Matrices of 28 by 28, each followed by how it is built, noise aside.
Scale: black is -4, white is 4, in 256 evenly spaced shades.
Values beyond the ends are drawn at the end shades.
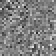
block diagonal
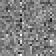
uneven columns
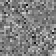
block diagonal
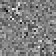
block diagonal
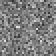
noise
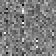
uneven columns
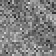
Toeplitz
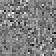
block diagonal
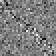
banded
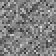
Hankel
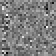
uneven columns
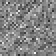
Hankel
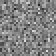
noise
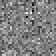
uneven columns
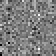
uneven columns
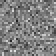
noise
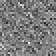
Toeplitz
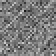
Hankel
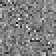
block diagonal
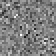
block diagonal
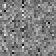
uneven columns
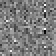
uneven columns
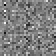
uneven columns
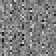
uneven columns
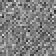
Hankel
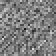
Hankel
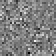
block diagonal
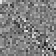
banded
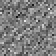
Hankel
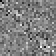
banded
